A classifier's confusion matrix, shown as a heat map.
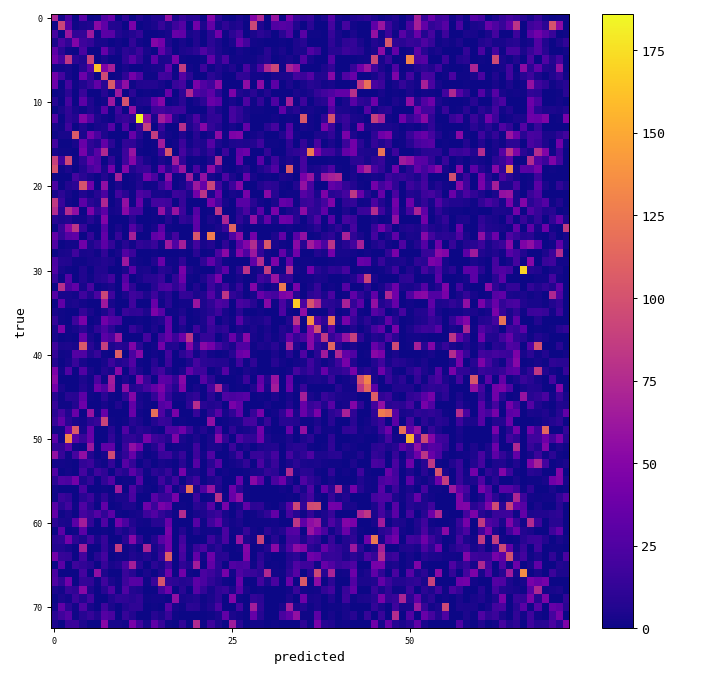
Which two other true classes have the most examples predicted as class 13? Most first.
63, 12
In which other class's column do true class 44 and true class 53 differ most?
43
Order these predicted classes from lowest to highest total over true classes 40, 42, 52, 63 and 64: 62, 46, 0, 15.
15, 62, 0, 46
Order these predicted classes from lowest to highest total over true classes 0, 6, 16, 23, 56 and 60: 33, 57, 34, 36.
57, 33, 34, 36
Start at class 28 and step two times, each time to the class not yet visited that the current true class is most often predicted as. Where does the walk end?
48
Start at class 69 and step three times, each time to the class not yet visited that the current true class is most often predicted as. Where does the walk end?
47
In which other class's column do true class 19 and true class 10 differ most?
56
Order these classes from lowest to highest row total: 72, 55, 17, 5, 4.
4, 72, 55, 5, 17
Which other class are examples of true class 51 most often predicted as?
65
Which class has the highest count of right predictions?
12
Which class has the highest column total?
7
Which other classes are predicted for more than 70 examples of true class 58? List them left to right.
34, 36, 37, 62, 64
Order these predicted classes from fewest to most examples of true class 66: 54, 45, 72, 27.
72, 27, 45, 54
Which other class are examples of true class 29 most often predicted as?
10
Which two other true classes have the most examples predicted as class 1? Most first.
32, 37
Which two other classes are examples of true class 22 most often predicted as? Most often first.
0, 7
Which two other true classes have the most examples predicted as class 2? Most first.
50, 17
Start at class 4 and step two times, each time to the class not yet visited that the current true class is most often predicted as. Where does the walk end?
20
